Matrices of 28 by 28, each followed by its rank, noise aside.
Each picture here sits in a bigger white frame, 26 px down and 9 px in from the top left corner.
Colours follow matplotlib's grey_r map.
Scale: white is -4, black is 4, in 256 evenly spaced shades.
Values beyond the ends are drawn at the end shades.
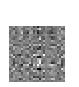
three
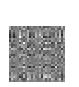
three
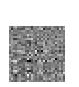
four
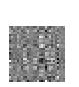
three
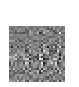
four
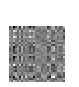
two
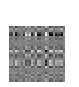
one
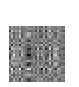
two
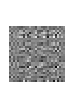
three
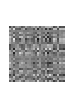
two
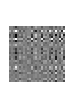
two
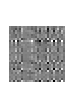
two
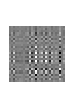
one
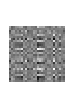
two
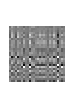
two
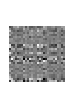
two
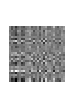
two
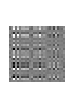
one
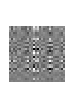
two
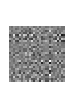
four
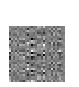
three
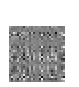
three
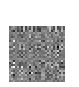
four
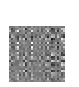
two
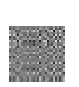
two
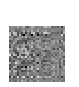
four
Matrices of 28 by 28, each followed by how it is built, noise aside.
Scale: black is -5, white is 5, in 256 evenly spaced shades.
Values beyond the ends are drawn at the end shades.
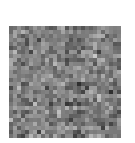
blocks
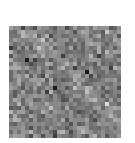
Toeplitz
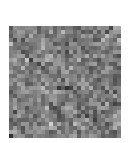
Toeplitz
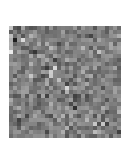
block diagonal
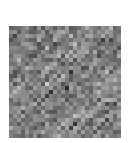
Hankel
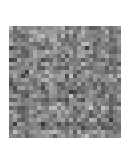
blocks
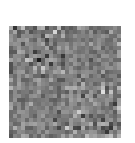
block diagonal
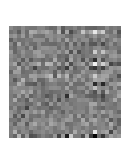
low rank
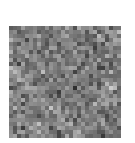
Toeplitz
